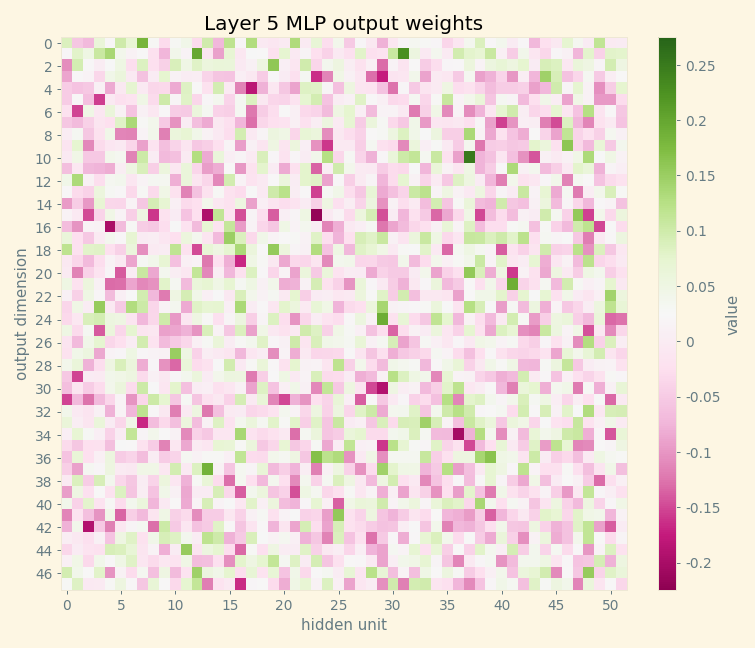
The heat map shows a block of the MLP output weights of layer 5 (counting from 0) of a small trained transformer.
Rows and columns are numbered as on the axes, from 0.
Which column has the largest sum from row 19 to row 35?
46
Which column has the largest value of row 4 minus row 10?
6
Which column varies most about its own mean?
29
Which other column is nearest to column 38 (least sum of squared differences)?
39
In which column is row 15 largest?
47
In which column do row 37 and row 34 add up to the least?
36
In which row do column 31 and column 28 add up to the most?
1
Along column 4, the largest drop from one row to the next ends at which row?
16
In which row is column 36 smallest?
34
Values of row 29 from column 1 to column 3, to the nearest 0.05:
-0.15 0 0
